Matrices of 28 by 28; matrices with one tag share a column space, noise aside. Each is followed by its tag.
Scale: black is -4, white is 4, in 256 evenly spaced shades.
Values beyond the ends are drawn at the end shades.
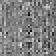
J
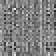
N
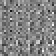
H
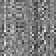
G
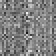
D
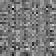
N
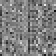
H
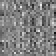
J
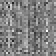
J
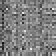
N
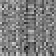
N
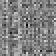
D
